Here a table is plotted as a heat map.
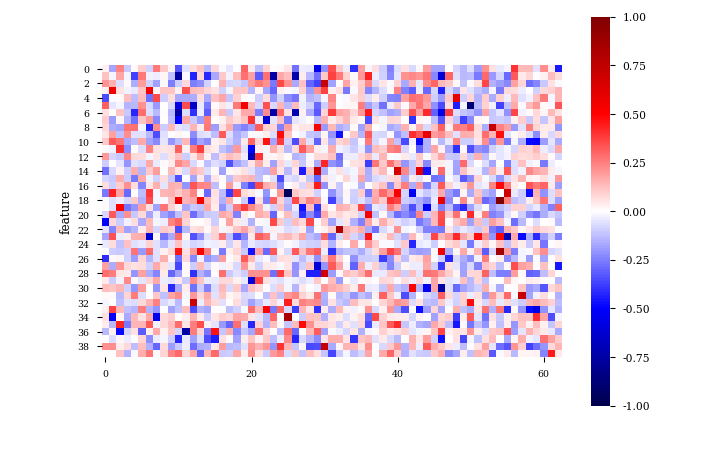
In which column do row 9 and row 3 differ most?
44
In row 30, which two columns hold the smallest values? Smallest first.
46, 44
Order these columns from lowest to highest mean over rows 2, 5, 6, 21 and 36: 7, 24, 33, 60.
7, 60, 33, 24
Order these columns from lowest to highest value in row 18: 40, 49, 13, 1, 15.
1, 15, 49, 40, 13
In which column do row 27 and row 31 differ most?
29
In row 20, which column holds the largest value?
36
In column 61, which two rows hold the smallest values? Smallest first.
34, 19
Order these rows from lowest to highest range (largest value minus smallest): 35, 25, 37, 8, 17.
37, 35, 8, 25, 17
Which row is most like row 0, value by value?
27
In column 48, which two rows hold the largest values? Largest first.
4, 23
